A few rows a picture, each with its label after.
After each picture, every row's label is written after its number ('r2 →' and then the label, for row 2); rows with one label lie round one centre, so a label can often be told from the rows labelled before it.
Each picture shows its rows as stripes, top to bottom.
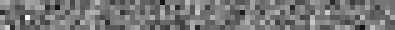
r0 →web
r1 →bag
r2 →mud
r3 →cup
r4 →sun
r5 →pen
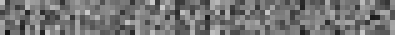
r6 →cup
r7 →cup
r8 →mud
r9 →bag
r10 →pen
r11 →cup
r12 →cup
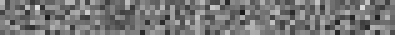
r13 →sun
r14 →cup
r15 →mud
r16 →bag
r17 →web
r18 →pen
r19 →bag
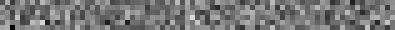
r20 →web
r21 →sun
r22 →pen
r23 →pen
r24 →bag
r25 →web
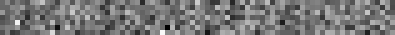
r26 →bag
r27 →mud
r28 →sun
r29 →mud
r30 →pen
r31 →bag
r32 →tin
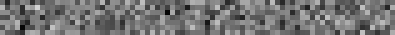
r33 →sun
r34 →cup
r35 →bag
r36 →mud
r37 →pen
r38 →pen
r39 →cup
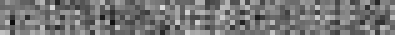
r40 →bag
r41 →tin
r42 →web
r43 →tin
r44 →web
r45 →bag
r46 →web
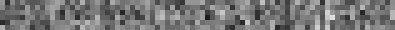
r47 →sun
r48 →cup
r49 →tin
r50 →tin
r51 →mud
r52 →sun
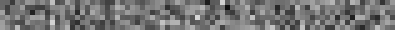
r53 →tin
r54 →sun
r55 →sun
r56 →bag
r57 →tin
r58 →pen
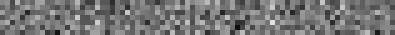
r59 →web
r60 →web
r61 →pen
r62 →bag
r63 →web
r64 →mud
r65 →bag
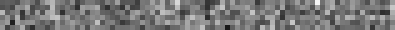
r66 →tin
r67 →tin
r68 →cup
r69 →pen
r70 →web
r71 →sun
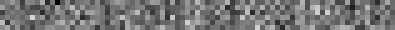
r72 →bag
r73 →sun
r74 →mud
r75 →bag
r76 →sun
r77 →pen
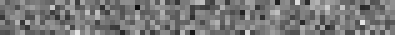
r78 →sun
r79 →tin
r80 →mud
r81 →mud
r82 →cup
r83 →pen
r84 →mud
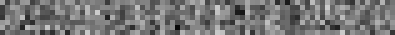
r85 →sun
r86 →mud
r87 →mud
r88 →mud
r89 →pen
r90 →cup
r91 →mud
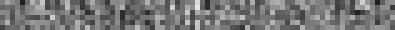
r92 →bag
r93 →bag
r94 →web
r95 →tin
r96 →web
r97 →mud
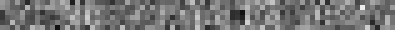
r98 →pen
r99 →cup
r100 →mud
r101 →mud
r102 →mud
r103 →bag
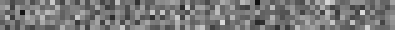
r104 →tin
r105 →web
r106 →cup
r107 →web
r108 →tin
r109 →sun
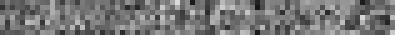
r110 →tin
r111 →tin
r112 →pen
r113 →cup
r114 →cup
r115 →sun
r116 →tin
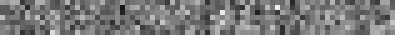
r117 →bag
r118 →mud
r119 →tin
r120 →cup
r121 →tin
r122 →pen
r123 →pen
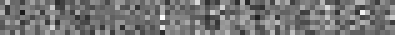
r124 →bag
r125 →tin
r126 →cup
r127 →tin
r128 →bag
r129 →tin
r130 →web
